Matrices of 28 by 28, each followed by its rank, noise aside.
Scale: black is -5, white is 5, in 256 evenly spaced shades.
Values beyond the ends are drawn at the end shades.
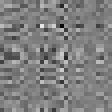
two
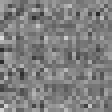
six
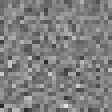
six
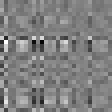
one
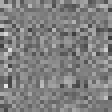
four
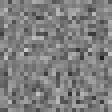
six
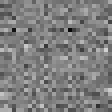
six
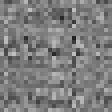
four
